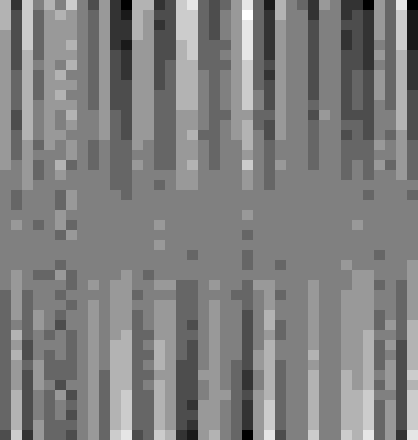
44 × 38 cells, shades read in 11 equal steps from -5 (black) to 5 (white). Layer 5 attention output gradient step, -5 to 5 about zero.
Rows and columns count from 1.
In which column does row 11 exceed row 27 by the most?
23
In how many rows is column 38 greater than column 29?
12
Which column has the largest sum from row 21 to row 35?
38
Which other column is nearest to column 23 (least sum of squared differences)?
18
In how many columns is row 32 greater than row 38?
11
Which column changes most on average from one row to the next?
6
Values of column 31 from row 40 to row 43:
0 0 0 0
